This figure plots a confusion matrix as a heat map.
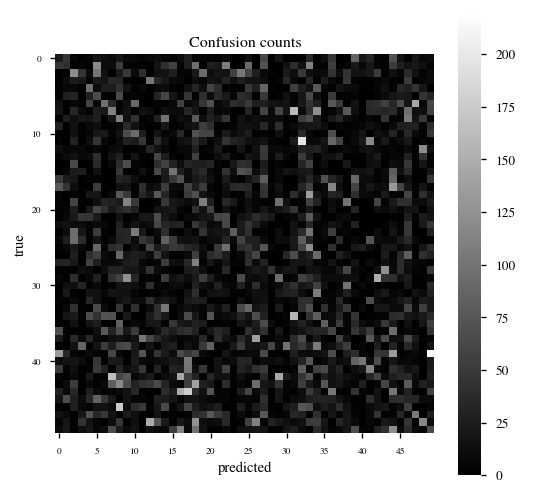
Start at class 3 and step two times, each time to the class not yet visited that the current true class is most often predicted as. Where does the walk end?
48
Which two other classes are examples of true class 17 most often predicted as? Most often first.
44, 36
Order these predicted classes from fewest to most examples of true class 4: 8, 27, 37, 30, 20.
30, 37, 8, 20, 27
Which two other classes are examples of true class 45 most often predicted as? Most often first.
5, 1
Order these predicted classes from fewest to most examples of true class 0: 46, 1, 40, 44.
46, 40, 1, 44
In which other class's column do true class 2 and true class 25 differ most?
33
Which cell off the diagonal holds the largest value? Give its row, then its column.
39, 49
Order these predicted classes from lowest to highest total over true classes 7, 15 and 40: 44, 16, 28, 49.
28, 16, 49, 44
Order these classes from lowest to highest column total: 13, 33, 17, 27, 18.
13, 17, 27, 18, 33
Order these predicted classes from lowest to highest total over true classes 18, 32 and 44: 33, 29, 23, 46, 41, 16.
23, 29, 41, 46, 16, 33
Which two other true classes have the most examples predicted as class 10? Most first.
23, 6
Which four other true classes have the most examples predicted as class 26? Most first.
37, 48, 43, 34
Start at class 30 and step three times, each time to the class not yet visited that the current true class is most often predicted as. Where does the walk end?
31
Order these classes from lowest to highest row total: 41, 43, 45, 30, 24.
30, 45, 24, 41, 43
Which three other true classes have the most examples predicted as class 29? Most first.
42, 19, 7
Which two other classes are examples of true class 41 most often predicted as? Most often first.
17, 32
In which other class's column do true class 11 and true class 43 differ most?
32
